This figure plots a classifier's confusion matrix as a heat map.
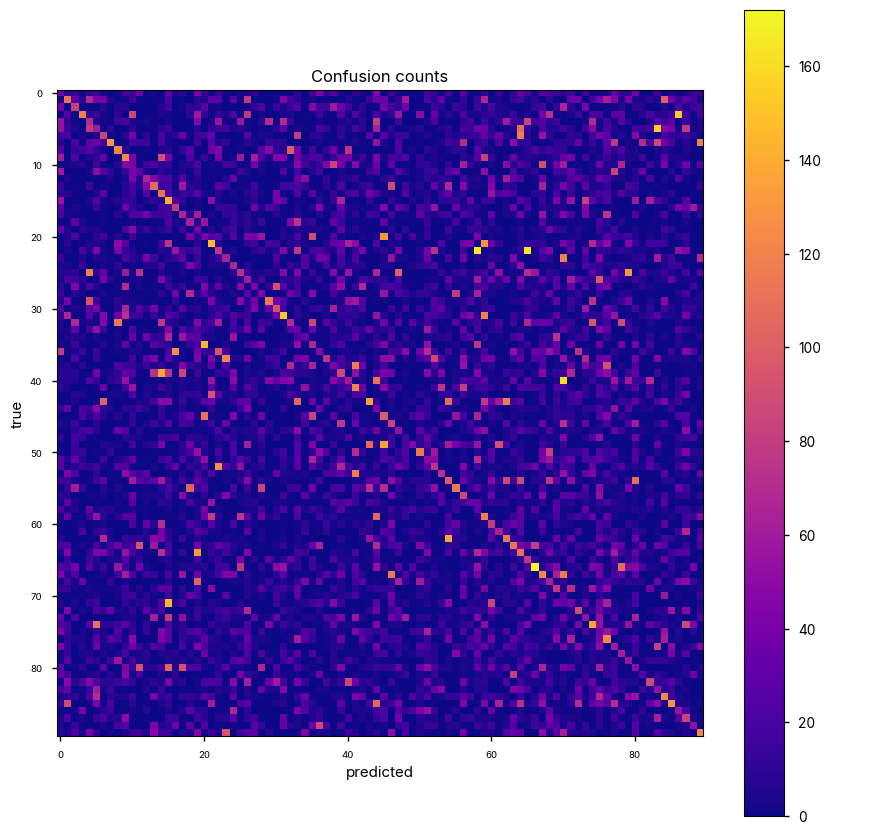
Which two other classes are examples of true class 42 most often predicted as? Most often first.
21, 87
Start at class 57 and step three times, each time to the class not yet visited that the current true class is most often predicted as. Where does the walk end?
44
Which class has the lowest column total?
49
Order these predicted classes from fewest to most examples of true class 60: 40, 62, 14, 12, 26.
40, 26, 62, 12, 14
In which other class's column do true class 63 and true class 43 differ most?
62
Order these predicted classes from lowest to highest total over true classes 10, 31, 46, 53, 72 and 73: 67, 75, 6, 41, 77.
6, 77, 75, 67, 41
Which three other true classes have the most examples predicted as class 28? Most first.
55, 80, 20
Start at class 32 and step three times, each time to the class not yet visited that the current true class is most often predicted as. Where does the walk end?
70
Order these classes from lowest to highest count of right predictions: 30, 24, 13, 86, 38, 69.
38, 86, 24, 69, 30, 13
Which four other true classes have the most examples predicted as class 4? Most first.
25, 29, 5, 1
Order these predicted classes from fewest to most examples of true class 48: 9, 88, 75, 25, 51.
25, 9, 88, 51, 75
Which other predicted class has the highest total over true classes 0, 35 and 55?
20
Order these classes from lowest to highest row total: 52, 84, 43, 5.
84, 52, 5, 43
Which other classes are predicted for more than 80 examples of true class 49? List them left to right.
43, 45, 61
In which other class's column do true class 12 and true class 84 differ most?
5
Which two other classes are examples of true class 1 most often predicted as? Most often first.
84, 26
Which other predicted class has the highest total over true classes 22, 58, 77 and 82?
65
